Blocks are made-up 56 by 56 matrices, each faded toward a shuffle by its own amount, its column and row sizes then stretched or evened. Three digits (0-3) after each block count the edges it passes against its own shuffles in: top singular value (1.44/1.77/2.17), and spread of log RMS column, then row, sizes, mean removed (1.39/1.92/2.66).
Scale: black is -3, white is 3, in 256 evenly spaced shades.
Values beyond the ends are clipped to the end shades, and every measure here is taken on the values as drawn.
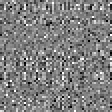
3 1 2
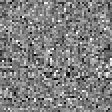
2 0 1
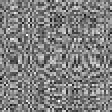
3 1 1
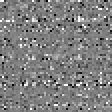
1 1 3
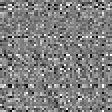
3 2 3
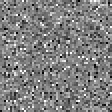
1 1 0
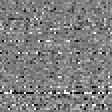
2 0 3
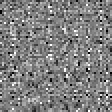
2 2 0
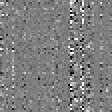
3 3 1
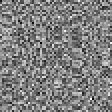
3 0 0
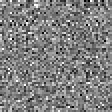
2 1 2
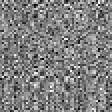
3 2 1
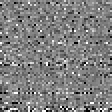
2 1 3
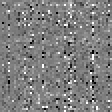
0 3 1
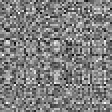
3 1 2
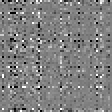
2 3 3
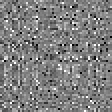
3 1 1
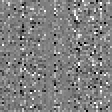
0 3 0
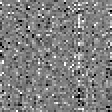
2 2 0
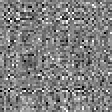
3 1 2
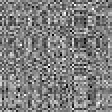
3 2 0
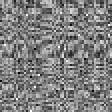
3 1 0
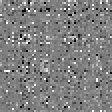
0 2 2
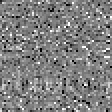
2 0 1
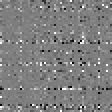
1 2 3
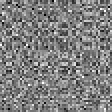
3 0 1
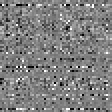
1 2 3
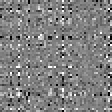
3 3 2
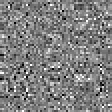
2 1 1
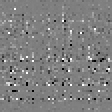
0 2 3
